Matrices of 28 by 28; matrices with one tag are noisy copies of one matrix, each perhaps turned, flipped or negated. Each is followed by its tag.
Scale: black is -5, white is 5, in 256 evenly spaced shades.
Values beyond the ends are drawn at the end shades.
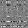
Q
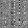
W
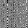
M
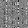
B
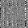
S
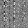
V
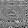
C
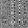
W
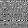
M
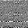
C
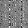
B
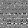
V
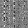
V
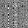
W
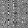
W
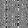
B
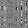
Q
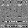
Q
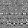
V
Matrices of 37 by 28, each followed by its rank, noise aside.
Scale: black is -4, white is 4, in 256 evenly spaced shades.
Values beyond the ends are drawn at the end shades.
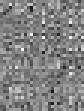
six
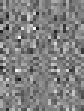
six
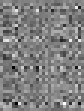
four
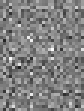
six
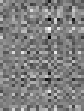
three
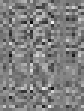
three
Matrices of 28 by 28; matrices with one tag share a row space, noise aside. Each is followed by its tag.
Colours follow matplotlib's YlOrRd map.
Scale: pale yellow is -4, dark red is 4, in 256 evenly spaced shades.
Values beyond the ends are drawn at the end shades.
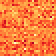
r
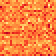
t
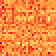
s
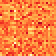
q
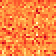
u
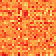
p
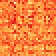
q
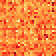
r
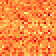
t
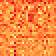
q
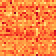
u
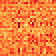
p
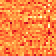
t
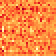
s
